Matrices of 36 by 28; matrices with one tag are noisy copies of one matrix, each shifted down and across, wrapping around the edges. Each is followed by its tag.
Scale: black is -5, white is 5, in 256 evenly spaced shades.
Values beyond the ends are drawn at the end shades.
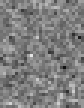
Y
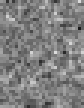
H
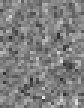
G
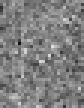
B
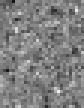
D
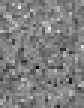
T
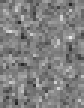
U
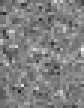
Y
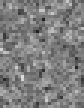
D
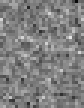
Y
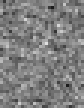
Y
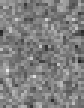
G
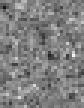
D
